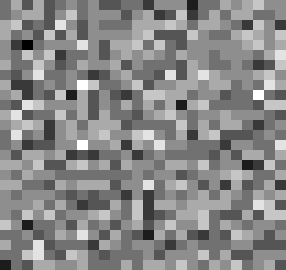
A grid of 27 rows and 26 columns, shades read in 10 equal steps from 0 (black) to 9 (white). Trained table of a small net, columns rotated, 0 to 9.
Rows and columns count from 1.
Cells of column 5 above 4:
11
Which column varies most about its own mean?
3
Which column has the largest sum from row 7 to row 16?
8
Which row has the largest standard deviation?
10
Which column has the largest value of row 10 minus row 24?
14
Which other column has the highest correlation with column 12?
25
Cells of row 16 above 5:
6
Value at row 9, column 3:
2
